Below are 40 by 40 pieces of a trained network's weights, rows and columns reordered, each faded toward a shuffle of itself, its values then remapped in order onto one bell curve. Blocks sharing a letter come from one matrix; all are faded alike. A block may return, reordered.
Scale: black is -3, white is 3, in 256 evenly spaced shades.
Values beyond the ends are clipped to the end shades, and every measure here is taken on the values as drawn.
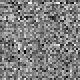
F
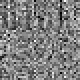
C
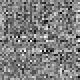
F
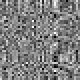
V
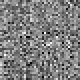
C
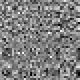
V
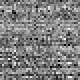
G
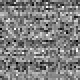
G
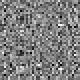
V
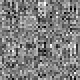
V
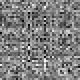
G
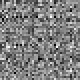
G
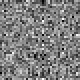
F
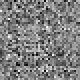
G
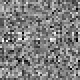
F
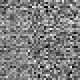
G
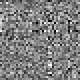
F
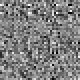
F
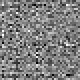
G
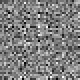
G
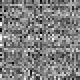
G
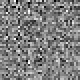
G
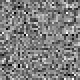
C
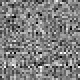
F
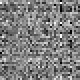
G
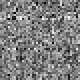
F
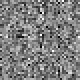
C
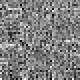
F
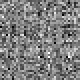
G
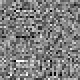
F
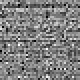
G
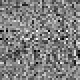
F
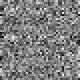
F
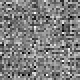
G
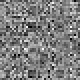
G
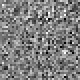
C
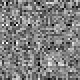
F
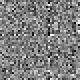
F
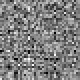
G
